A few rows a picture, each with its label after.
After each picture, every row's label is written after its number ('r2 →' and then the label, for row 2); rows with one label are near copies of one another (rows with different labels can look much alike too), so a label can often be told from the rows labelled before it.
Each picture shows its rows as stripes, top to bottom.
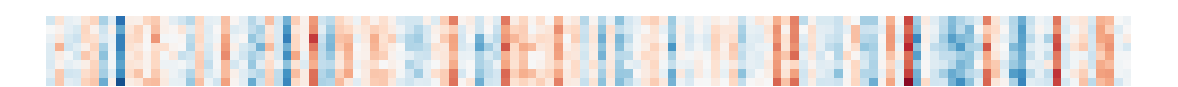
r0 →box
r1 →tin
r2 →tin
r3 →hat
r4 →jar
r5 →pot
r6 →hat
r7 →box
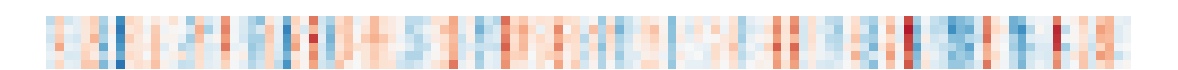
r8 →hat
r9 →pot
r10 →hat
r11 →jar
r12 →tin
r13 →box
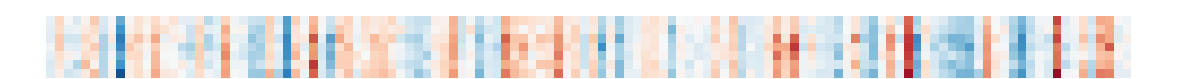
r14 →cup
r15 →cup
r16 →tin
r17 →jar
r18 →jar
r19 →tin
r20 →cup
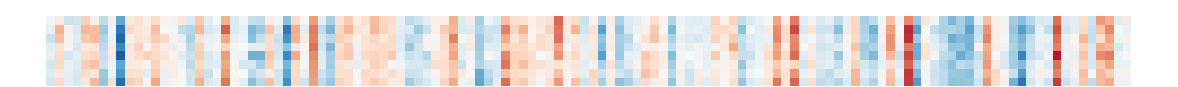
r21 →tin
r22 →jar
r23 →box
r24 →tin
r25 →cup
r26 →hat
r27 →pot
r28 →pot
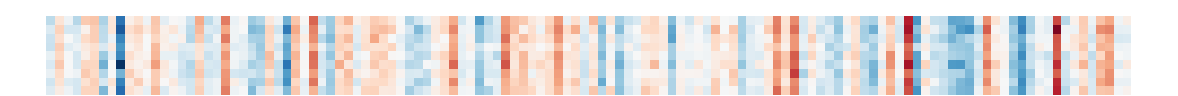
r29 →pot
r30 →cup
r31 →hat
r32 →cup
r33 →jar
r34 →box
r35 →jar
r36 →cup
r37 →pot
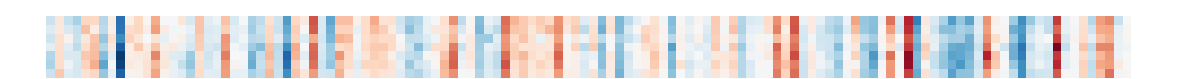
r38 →tin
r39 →tin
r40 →pot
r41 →cup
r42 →box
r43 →box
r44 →box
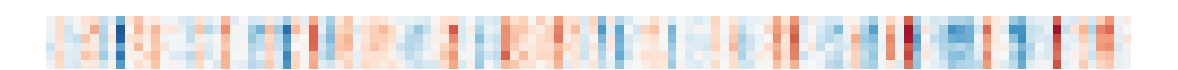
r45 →jar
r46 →cup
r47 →tin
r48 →tin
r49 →box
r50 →cup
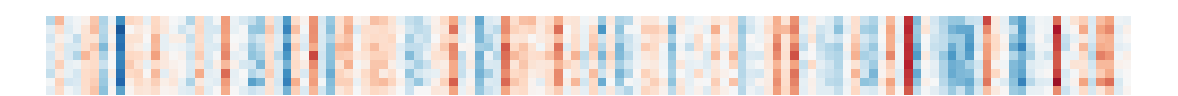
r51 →hat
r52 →cup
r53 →pot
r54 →pot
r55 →tin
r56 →hat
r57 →pot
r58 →cup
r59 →pot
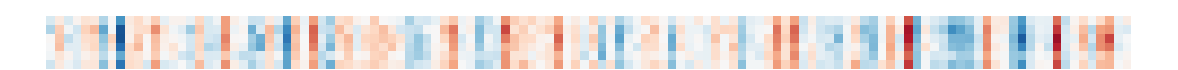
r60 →pot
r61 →box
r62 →cup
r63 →cup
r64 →jar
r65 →pot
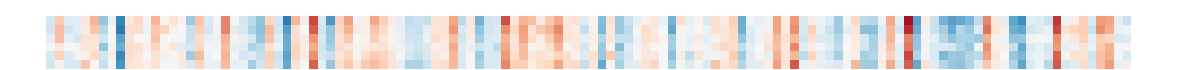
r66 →hat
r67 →hat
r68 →hat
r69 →jar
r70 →hat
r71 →tin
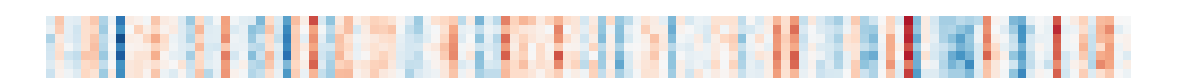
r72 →hat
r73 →cup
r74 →box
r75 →box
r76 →box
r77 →tin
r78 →pot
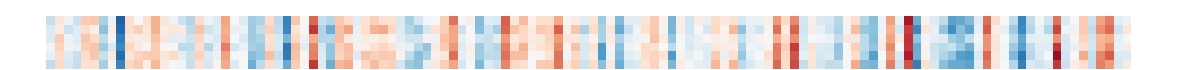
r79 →box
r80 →tin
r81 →box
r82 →jar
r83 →cup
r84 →tin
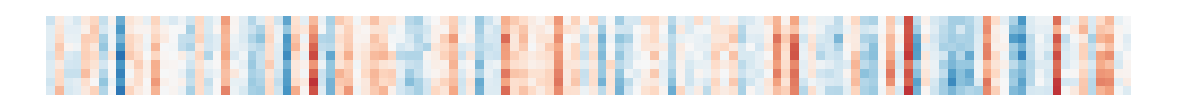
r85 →pot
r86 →hat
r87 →jar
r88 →jar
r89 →tin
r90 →tin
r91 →tin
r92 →tin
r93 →hat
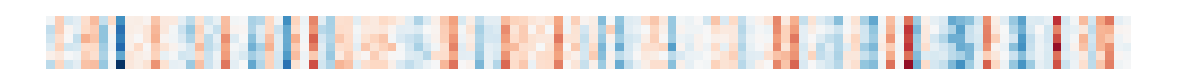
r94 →cup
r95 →box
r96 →box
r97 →cup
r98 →jar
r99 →box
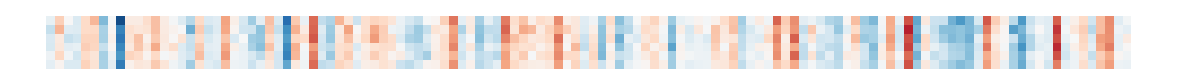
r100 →box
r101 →hat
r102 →tin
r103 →cup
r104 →jar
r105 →box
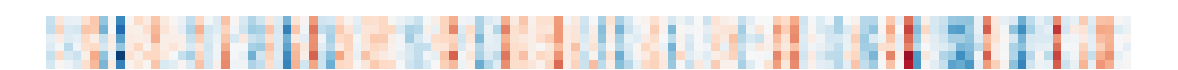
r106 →box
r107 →box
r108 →tin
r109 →cup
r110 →box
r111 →pot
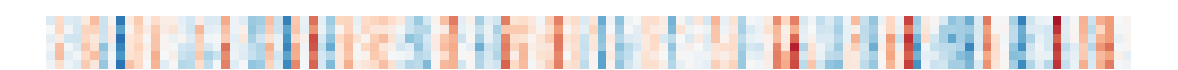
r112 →cup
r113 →cup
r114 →tin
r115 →jar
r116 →jar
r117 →jar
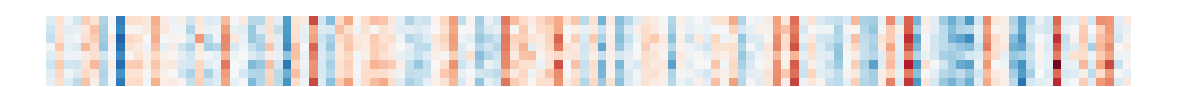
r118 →tin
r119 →box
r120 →pot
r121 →jar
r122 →hat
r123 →cup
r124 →jar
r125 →tin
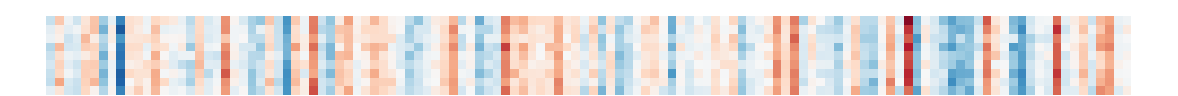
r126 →hat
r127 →pot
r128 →tin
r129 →hat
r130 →pot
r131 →box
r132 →pot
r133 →box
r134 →tin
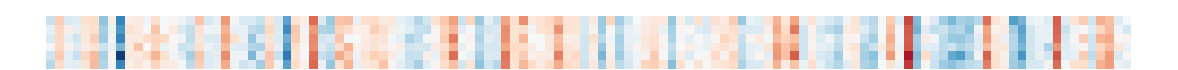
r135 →hat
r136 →jar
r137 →box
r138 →jar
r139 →box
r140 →hat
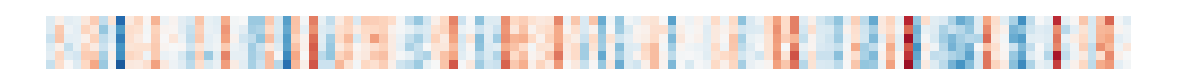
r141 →cup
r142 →jar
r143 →hat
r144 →tin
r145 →jar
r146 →box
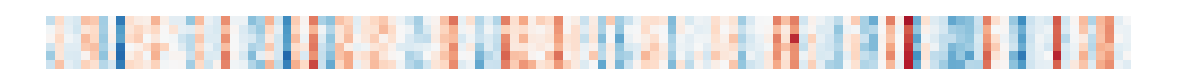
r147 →box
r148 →cup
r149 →jar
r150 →box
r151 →pot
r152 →hat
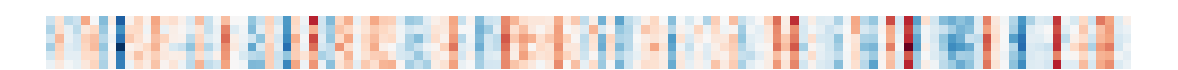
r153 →tin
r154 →pot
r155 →hat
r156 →box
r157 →hat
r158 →cup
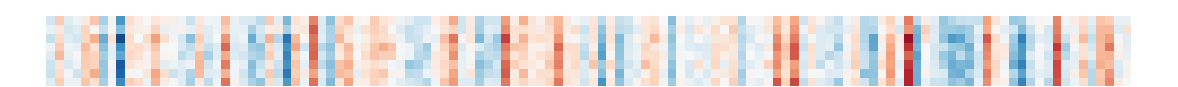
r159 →hat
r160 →tin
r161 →box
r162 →jar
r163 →jar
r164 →pot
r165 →box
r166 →jar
